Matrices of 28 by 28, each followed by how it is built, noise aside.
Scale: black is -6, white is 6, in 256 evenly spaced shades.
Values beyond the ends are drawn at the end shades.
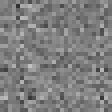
low rank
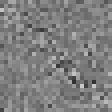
banded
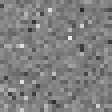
sparse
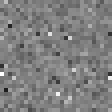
sparse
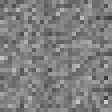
repeating rows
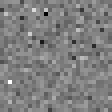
sparse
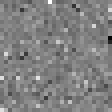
sparse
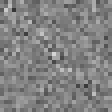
banded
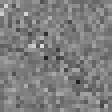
banded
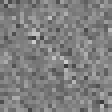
banded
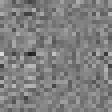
low rank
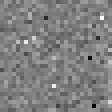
sparse
